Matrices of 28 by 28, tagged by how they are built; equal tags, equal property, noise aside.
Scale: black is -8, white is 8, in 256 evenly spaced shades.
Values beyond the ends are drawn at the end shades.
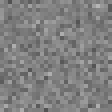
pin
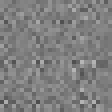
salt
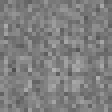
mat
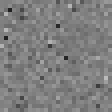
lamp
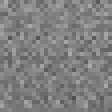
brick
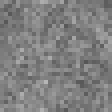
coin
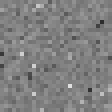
lamp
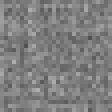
mat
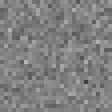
pin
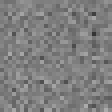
salt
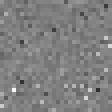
lamp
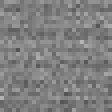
mat
